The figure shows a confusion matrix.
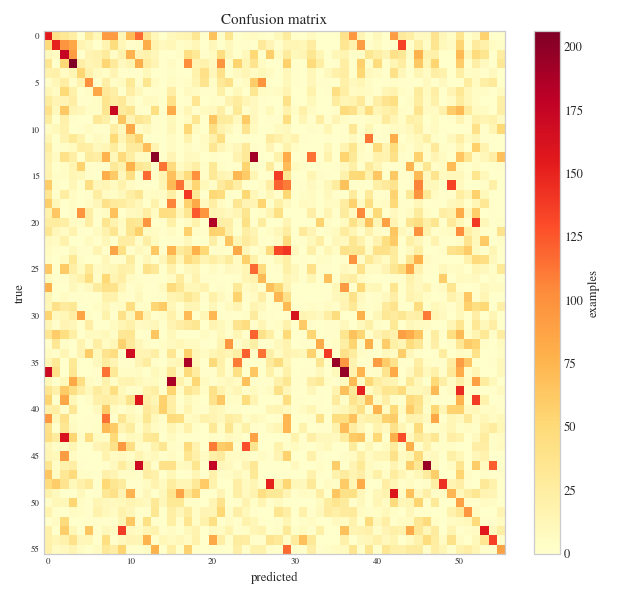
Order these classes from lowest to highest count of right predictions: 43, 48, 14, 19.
19, 14, 43, 48
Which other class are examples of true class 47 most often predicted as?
0
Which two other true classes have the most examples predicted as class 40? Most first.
35, 15
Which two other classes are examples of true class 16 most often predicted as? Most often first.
49, 28
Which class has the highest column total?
42
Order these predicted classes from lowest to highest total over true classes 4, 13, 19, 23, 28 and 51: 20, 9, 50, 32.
20, 9, 32, 50
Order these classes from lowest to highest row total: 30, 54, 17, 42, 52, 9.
52, 9, 42, 17, 54, 30
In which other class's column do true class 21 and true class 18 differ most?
15
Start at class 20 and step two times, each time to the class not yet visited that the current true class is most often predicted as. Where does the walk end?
10
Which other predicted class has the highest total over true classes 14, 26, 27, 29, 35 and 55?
17
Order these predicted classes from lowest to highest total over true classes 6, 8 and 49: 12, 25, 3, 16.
12, 3, 25, 16
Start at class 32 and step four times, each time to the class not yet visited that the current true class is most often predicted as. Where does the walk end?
37
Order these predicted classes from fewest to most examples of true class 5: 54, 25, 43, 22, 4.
43, 4, 54, 22, 25
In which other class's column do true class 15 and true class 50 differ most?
28
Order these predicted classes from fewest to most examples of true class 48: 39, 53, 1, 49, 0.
39, 49, 53, 0, 1
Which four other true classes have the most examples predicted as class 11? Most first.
46, 39, 0, 3
